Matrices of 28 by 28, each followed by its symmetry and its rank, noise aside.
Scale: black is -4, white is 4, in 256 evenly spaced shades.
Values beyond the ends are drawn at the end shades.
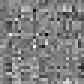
antisymmetric, rank six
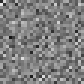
symmetric, rank six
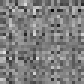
no symmetry, rank four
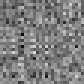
no symmetry, rank four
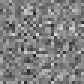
antisymmetric, rank six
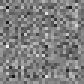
no symmetry, rank six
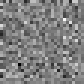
antisymmetric, rank four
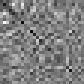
symmetric, rank four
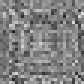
no symmetry, rank three
